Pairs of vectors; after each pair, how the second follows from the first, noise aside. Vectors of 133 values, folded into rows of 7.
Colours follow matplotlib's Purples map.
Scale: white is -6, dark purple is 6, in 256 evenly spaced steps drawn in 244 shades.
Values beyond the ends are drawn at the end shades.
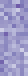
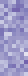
sign-scrambled.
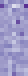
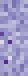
shuffled.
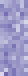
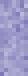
negated, shrunk.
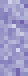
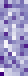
wrapped around, negated, scaled up.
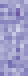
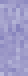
negated, shrunk.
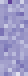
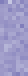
negated, shrunk.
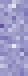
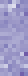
partly zeroed.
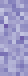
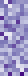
wrapped around, negated, scaled up.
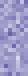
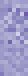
wrapped around, partly zeroed.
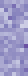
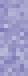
reversed, shrunk.
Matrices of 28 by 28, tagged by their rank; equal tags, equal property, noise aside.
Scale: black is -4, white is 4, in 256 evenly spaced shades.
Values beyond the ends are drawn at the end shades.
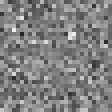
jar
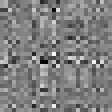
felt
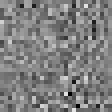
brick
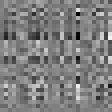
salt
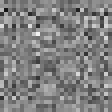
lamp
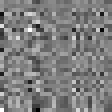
felt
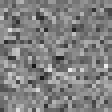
jar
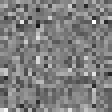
brick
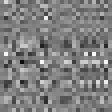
felt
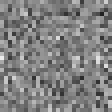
brick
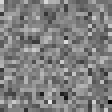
jar
